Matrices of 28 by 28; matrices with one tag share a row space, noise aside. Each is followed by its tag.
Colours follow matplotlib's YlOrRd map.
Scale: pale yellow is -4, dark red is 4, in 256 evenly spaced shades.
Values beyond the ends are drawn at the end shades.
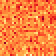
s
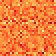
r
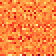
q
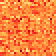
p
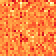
r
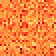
r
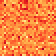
s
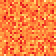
r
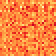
r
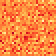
s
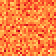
s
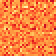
r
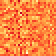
p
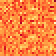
r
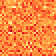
q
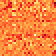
q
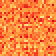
s
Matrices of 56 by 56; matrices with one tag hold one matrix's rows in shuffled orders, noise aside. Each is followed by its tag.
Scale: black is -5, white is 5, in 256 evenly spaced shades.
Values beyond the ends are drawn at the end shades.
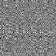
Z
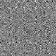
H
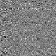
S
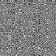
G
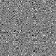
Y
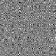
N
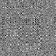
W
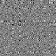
N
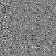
S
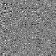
S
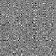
Y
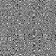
G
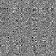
Y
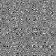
Y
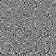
H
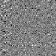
S
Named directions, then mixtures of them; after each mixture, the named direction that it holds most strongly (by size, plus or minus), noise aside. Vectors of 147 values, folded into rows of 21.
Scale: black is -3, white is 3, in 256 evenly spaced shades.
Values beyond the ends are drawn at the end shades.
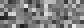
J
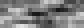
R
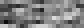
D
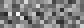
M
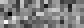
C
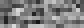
D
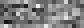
D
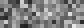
J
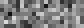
C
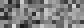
J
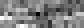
R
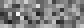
M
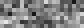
C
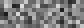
M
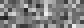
J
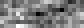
R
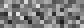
M
